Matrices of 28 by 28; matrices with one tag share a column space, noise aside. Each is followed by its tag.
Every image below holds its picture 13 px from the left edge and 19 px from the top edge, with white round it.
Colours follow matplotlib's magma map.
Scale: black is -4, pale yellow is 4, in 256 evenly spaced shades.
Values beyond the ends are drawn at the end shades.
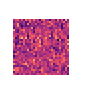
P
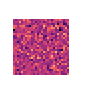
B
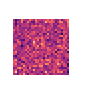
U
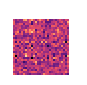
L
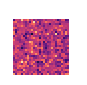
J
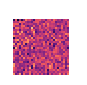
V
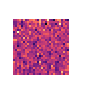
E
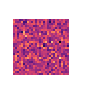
L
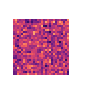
U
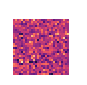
J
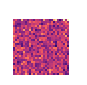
E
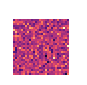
B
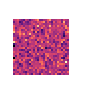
L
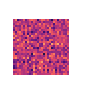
V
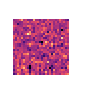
V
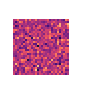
P
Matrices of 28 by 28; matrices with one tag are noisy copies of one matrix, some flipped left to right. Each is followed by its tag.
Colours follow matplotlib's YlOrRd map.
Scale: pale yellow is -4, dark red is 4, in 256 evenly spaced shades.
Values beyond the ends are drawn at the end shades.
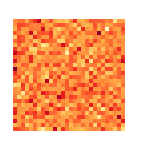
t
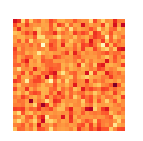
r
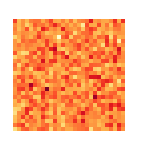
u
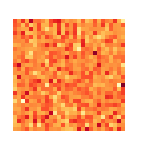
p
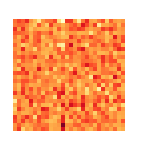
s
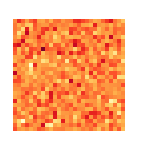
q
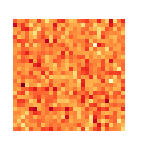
r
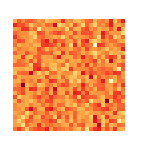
r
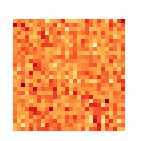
r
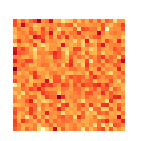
t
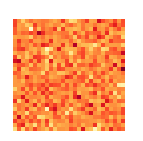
t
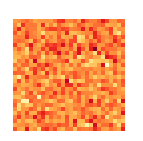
q
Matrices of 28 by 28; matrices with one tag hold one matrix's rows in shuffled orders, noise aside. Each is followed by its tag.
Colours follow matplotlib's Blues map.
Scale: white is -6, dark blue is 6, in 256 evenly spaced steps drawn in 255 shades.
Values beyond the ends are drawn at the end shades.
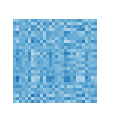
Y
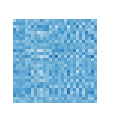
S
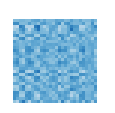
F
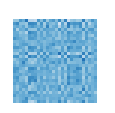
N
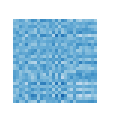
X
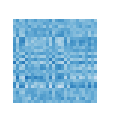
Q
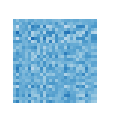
Y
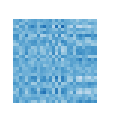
X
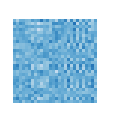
S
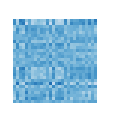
Q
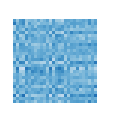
Q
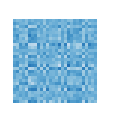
N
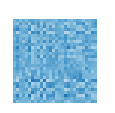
Y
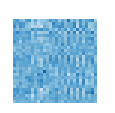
S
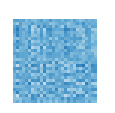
Y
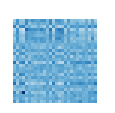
Q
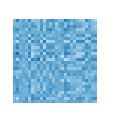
Y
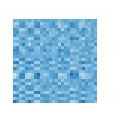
F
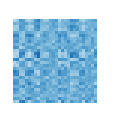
F
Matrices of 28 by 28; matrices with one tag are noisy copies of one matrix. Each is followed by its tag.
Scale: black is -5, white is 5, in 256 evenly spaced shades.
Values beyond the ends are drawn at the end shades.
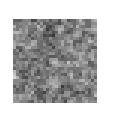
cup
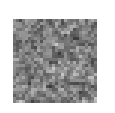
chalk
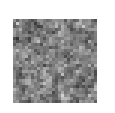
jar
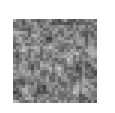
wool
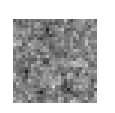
cup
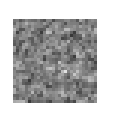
chalk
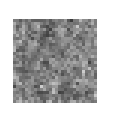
cup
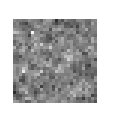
wool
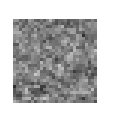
wool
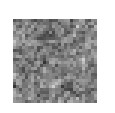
cup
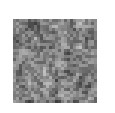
jar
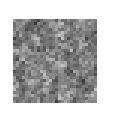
jar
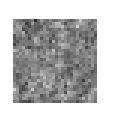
jar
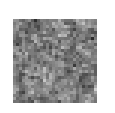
jar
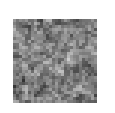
wool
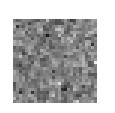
cup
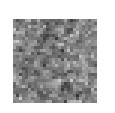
cup
